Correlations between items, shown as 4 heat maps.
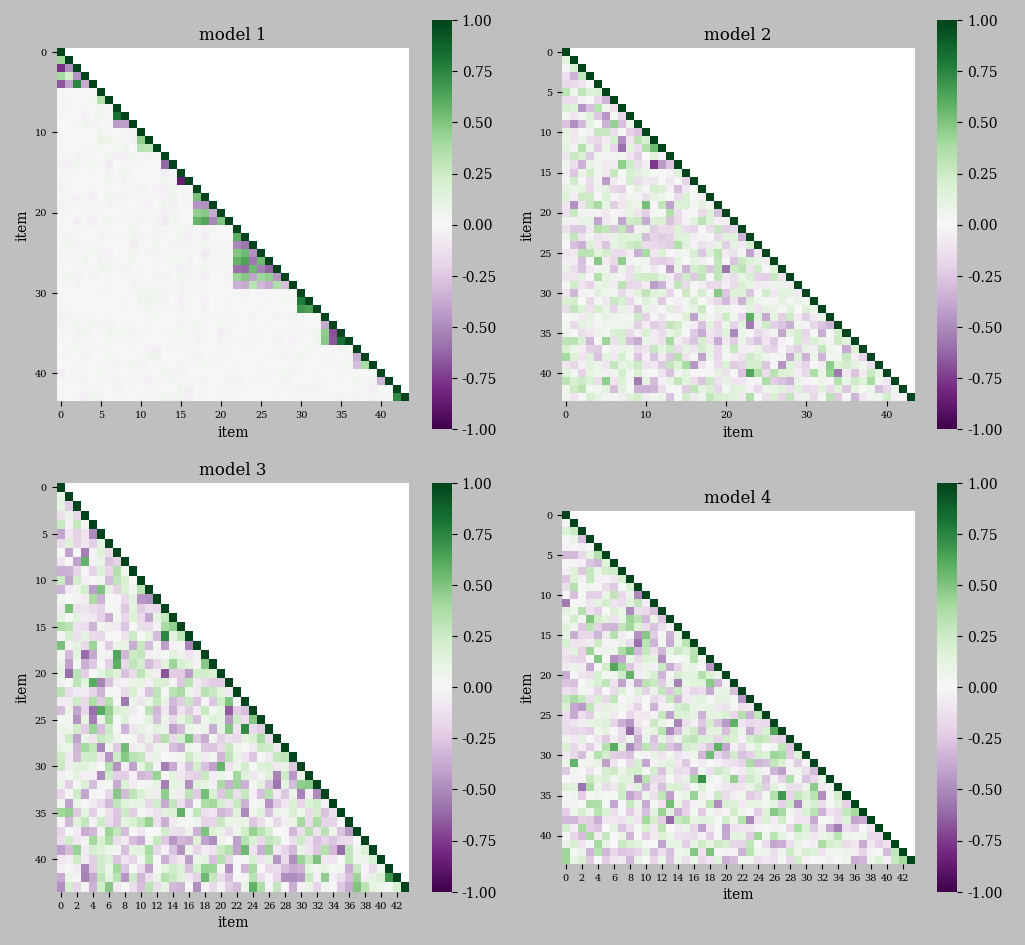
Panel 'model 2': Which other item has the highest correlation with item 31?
40
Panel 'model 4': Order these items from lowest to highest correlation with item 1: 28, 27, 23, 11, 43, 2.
27, 28, 11, 43, 2, 23
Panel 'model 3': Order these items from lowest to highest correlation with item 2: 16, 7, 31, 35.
35, 16, 7, 31
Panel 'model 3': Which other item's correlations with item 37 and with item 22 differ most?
43
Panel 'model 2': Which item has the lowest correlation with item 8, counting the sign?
5
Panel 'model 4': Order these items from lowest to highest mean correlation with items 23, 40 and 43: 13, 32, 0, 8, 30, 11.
8, 11, 30, 13, 32, 0
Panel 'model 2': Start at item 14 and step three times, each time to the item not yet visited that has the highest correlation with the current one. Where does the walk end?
4
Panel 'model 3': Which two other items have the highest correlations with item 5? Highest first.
24, 11
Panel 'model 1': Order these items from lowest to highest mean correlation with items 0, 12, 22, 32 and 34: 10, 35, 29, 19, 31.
35, 29, 19, 10, 31
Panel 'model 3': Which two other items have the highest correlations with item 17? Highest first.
0, 4
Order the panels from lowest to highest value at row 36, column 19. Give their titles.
model 4, model 2, model 3, model 1
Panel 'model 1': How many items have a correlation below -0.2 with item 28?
3
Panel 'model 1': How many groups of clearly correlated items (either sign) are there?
13
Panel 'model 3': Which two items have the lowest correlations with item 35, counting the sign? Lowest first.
39, 23
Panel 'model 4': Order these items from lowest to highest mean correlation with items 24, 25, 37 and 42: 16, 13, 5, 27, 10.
13, 10, 5, 27, 16
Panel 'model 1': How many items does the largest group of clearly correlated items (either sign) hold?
8
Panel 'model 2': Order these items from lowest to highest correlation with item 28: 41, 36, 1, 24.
41, 24, 1, 36
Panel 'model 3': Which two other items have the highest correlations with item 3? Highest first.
8, 28
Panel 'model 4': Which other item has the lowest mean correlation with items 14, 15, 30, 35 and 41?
2
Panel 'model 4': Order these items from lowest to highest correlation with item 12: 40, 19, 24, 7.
24, 7, 40, 19
